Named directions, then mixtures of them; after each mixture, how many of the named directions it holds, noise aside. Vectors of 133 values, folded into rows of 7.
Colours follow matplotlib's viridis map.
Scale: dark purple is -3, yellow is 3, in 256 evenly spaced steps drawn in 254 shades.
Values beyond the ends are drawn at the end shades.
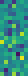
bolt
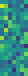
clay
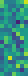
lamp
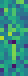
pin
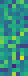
two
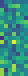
four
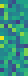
four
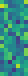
two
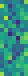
four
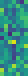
one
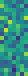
two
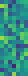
four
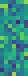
four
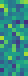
three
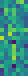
one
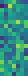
four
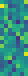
two
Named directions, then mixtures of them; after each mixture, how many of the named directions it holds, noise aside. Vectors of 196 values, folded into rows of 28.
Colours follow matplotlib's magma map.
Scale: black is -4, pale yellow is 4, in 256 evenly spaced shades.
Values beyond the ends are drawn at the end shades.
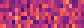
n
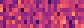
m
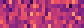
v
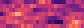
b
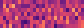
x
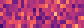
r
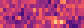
three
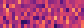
one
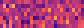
one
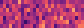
two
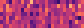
three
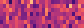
one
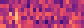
two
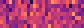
one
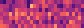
three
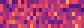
four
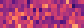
three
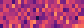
two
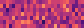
three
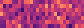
four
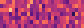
two
